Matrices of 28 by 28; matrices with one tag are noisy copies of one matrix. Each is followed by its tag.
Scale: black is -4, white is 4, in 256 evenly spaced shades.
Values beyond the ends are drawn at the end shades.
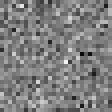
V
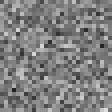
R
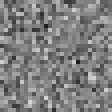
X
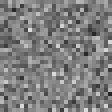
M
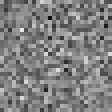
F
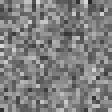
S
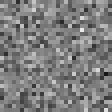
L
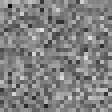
R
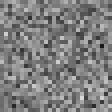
R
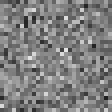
L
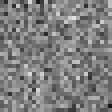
V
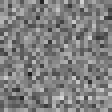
R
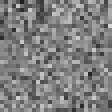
V
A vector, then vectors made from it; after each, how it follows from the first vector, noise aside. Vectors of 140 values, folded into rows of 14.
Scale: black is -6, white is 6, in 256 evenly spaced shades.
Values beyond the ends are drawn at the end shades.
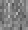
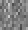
copied.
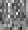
scaled up.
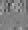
negated, partly zeroed.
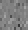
reversed, negated, partly zeroed.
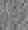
wrapped around, negated, shrunk.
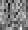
negated, scaled up.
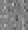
wrapped around, partly zeroed.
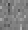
negated, partly zeroed.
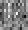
scaled up.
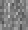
copied.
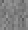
wrapped around, negated, shrunk.
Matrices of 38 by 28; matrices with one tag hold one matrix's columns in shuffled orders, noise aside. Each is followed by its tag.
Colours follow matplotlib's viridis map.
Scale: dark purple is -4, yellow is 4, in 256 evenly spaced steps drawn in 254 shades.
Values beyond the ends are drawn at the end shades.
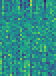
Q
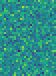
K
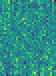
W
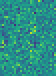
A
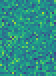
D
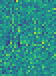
A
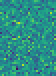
D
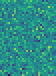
K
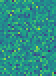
K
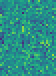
A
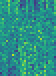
Q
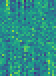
Q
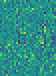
A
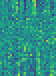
Q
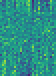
Q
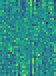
Q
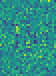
A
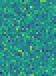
K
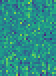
W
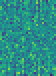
W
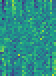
Q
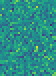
K
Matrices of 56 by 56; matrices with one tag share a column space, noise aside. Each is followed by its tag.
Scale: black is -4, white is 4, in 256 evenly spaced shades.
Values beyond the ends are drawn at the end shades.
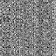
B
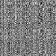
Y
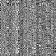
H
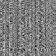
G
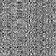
B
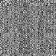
H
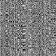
G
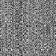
G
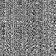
G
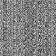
G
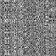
B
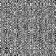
H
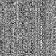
Y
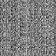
B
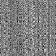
G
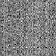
B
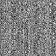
Y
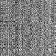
G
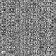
B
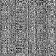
H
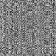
H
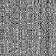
Y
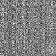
Y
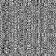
H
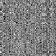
Y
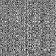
G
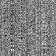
G
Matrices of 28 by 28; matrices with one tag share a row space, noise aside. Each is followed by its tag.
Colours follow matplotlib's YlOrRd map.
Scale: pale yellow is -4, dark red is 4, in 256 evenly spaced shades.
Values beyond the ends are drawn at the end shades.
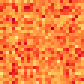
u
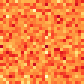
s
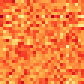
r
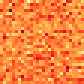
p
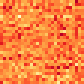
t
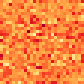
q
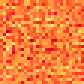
p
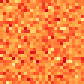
s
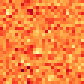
p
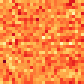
u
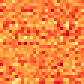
u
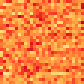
q
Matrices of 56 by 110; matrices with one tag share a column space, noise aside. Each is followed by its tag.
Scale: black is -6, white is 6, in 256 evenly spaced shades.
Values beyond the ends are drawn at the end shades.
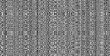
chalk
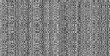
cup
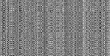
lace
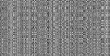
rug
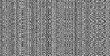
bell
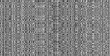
cup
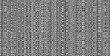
lace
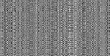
lace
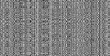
bell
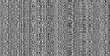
cup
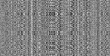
chalk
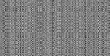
lace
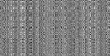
rug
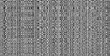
rug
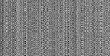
lace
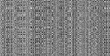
rug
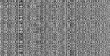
cup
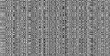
rug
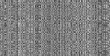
cup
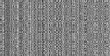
cup
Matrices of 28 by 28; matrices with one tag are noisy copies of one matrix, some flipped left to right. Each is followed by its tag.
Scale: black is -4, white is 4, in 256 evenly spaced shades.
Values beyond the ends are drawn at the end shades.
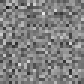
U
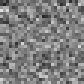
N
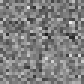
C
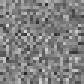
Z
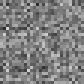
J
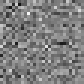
U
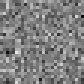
Z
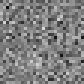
C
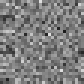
Z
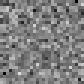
N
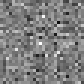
J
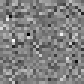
U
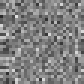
Z
